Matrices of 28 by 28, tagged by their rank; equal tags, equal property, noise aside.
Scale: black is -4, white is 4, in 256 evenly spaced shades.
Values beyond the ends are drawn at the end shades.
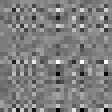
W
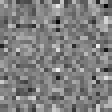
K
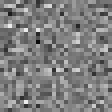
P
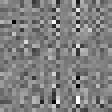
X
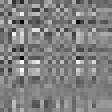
X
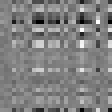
W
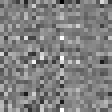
P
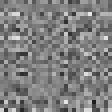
P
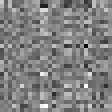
K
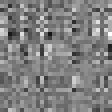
X
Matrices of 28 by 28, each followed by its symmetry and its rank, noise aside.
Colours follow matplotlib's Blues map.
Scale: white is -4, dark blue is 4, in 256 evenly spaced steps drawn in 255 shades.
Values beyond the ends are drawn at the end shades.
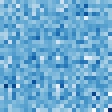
symmetric, rank five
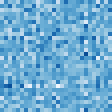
no symmetry, rank four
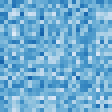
symmetric, rank four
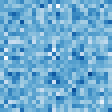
symmetric, rank five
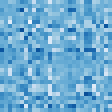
antisymmetric, rank four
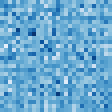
symmetric, rank five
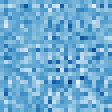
antisymmetric, rank four
